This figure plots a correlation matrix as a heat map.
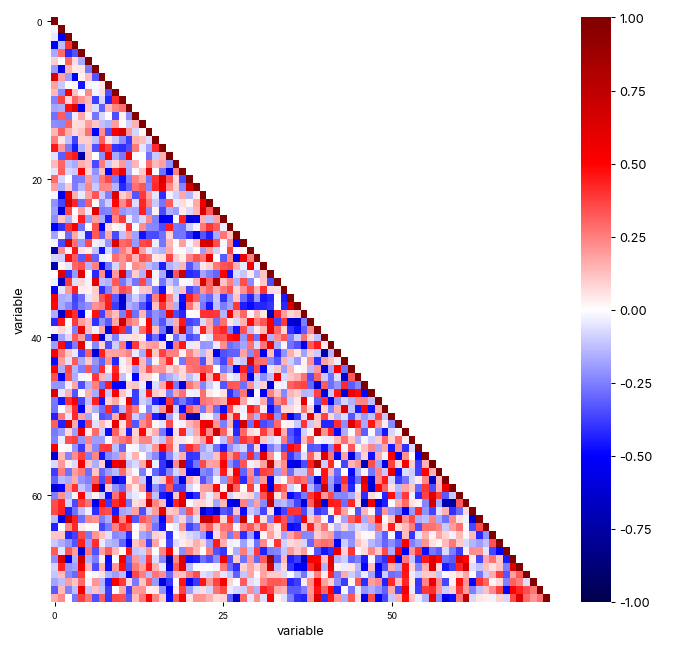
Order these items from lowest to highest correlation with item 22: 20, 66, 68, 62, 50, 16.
62, 16, 68, 20, 50, 66
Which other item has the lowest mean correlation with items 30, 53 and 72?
36
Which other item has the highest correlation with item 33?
24
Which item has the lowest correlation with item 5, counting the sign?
27
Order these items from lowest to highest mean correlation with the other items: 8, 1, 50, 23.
8, 1, 50, 23
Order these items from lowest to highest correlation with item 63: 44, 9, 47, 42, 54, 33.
54, 42, 47, 44, 33, 9
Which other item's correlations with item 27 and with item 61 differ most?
73
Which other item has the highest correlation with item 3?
11
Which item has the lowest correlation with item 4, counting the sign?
17
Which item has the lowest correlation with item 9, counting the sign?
58
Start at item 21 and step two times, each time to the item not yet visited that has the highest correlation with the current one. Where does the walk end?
16
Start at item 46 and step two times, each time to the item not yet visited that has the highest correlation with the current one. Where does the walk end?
59
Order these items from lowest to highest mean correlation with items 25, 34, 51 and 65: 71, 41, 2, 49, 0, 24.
49, 0, 41, 2, 24, 71
